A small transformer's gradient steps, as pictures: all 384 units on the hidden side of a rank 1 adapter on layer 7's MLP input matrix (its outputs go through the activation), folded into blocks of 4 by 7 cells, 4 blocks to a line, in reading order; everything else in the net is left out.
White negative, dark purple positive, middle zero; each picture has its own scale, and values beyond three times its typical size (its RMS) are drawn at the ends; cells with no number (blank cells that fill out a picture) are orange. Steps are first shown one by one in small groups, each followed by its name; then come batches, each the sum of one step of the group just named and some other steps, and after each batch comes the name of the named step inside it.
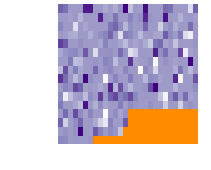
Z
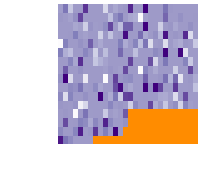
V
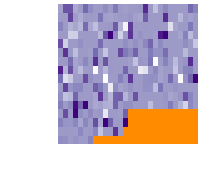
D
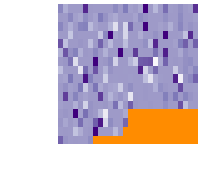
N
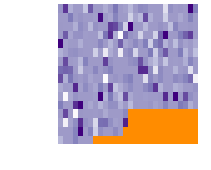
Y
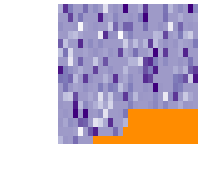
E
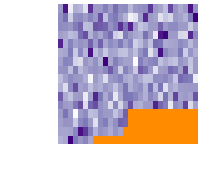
Y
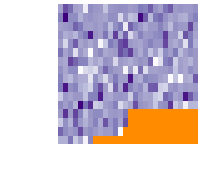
D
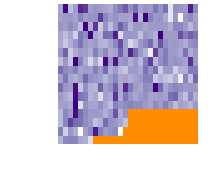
E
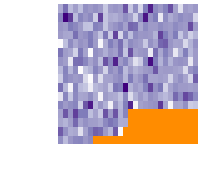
E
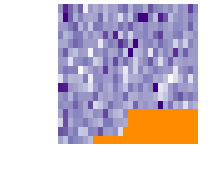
E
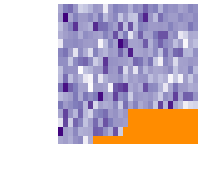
V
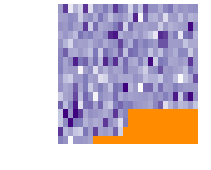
D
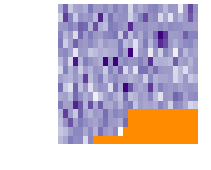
Y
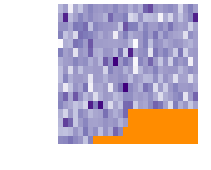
V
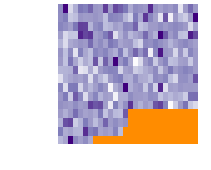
D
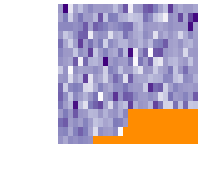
Z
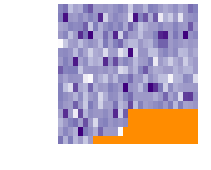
Y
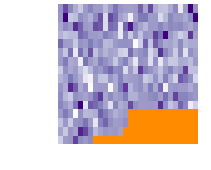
Y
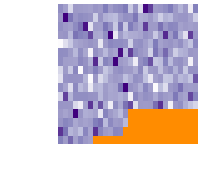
N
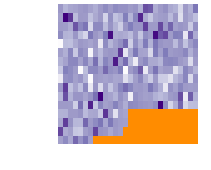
N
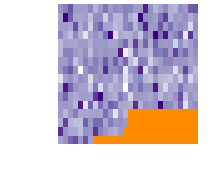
N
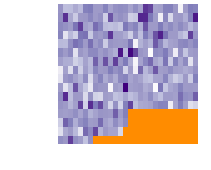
N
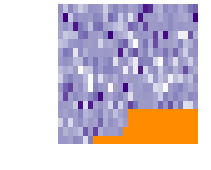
N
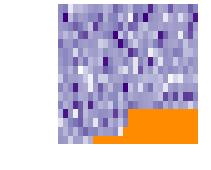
Y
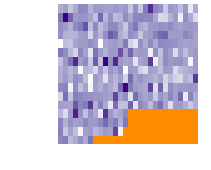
D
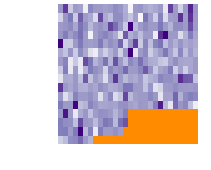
Y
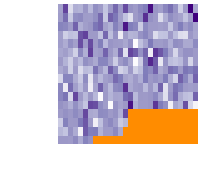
E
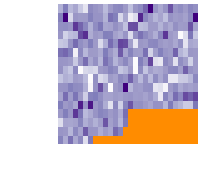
D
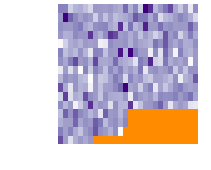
N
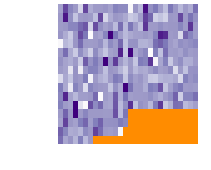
N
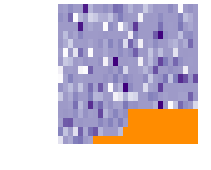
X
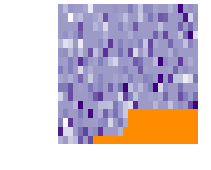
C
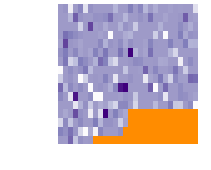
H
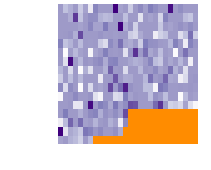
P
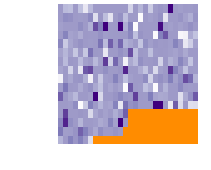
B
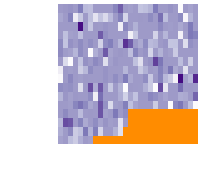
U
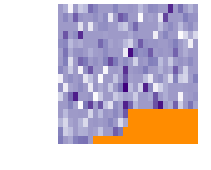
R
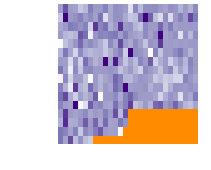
B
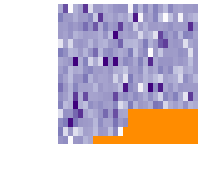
B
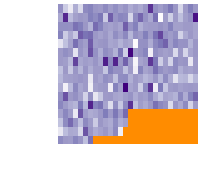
R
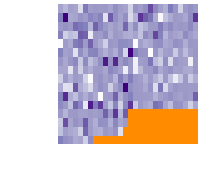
P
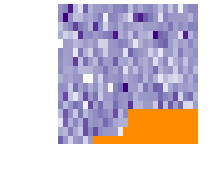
X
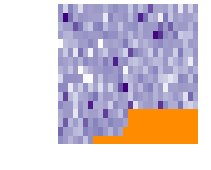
X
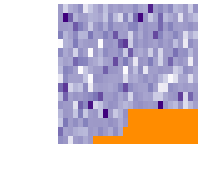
C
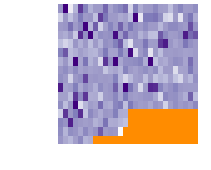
C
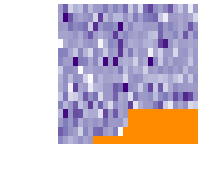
B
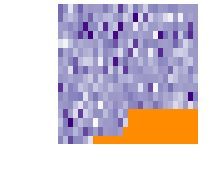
B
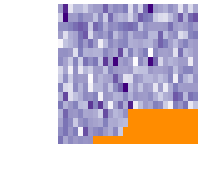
U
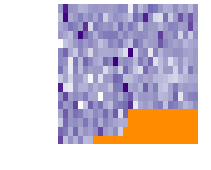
R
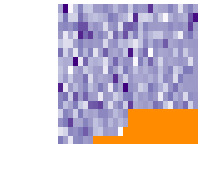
X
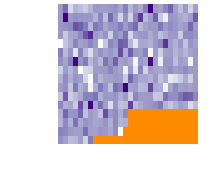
P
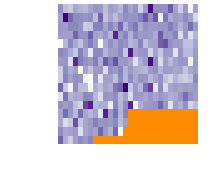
R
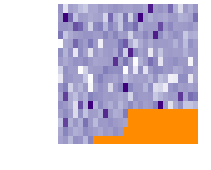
X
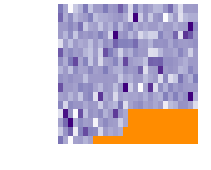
U
